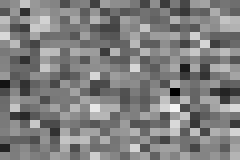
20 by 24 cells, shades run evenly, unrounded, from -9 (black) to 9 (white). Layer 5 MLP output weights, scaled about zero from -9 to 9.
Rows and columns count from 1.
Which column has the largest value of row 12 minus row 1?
17
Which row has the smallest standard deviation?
20
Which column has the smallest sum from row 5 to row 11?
3
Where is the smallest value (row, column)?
12, 18
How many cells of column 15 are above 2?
4
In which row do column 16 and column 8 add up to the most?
14
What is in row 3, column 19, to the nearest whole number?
0
